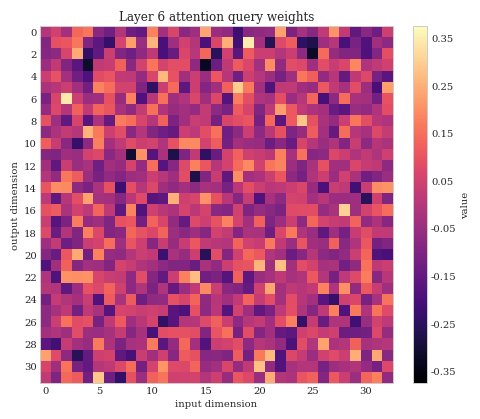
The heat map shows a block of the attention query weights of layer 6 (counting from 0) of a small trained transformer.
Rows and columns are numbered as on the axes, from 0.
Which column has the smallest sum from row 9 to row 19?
7
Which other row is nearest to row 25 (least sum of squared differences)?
18
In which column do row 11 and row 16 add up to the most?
28
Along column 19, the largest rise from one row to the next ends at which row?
1
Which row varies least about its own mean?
19
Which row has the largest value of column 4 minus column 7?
15
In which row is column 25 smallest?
2
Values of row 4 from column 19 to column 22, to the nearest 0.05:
0.05 0 -0.05 -0.1
